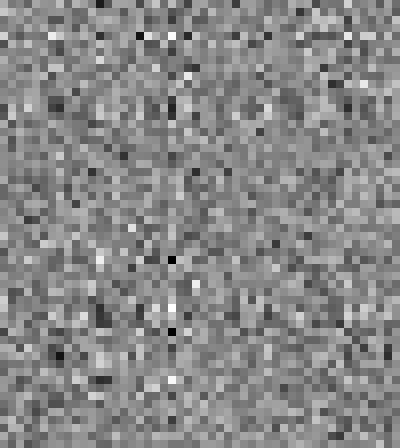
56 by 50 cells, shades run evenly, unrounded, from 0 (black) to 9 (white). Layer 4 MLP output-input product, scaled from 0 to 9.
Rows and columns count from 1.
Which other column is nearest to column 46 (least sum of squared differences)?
20
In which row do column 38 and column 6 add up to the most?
31
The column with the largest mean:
15
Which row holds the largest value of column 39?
7
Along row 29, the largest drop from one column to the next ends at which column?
18
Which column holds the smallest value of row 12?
10
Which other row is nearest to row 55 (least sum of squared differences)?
23
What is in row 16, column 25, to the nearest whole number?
4
